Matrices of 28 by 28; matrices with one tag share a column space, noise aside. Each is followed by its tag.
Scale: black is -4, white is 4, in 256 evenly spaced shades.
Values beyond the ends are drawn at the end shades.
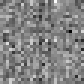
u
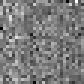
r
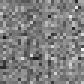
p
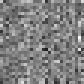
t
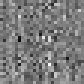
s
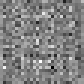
p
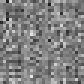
t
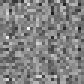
r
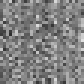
t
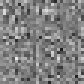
r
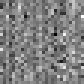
s
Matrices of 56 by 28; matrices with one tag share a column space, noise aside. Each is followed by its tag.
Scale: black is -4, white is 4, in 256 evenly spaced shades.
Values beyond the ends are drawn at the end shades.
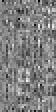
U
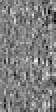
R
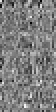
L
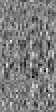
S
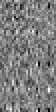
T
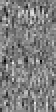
R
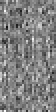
U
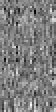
R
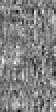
R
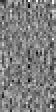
L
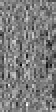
S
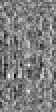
S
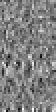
T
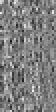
U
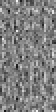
U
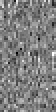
L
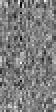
L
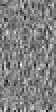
T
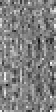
U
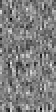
T
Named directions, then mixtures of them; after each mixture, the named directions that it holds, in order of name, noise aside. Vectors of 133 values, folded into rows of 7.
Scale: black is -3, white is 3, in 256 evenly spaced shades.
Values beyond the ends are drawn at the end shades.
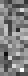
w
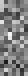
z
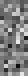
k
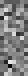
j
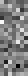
k, z.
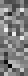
j, w.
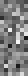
k.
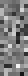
j, k.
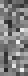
k, w.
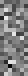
j.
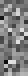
j, k.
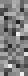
j, k.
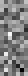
w, z.
